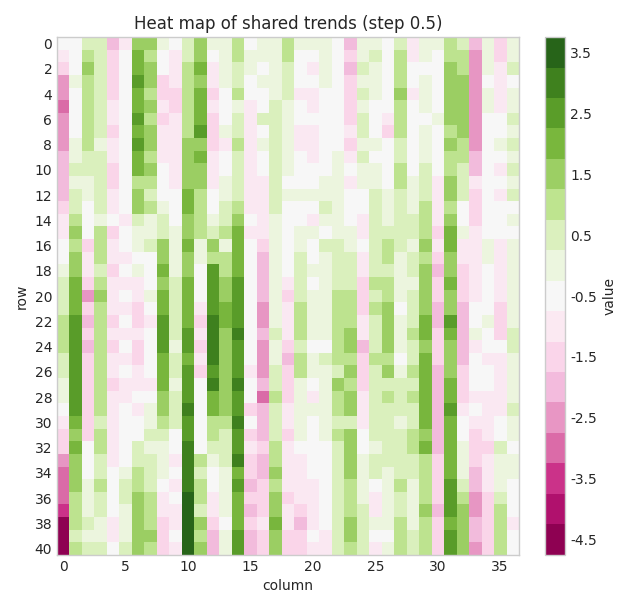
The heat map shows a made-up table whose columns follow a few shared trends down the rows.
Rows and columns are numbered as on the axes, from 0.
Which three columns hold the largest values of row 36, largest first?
10, 31, 14
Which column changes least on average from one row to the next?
22
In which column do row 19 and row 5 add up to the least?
33
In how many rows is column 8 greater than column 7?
17
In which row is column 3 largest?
20
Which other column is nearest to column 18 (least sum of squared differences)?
34
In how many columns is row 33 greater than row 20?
14
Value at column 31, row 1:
1
